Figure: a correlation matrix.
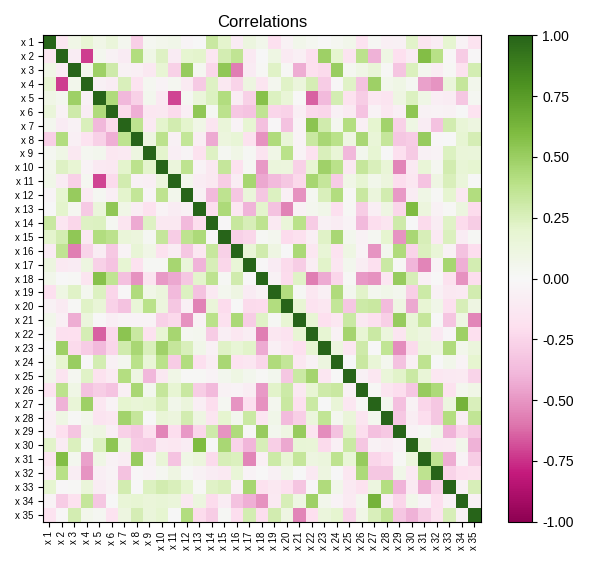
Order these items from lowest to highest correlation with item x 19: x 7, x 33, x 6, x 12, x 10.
x 6, x 33, x 7, x 10, x 12
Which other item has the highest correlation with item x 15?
x 3
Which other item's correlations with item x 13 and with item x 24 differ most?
x 20
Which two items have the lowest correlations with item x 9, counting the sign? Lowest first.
x 25, x 30
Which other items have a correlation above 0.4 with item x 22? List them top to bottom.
x 7, x 11, x 25, x 34
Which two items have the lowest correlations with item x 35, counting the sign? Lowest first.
x 21, x 30
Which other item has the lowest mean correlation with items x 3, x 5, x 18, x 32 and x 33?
x 22
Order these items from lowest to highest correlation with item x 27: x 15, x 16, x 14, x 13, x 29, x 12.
x 16, x 29, x 14, x 13, x 15, x 12
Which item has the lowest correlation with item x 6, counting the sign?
x 8
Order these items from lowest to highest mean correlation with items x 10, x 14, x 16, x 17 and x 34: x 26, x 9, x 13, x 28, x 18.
x 13, x 18, x 26, x 28, x 9
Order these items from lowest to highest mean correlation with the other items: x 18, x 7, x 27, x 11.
x 18, x 11, x 27, x 7
